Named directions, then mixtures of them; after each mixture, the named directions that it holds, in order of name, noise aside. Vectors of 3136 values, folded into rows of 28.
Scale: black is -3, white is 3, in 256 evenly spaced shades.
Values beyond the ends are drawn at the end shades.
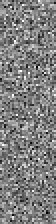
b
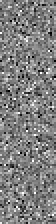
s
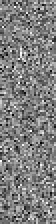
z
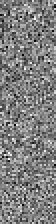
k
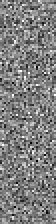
b.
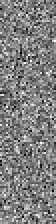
s, z.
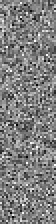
b, k.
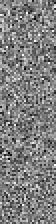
k.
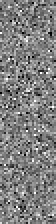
s.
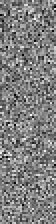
k.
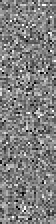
b, s, z.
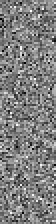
b, k, z.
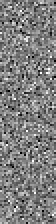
b, s.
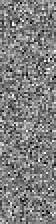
b, k, s.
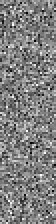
b, k, s.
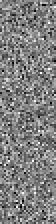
k, s, z.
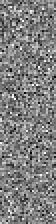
b, k, s.
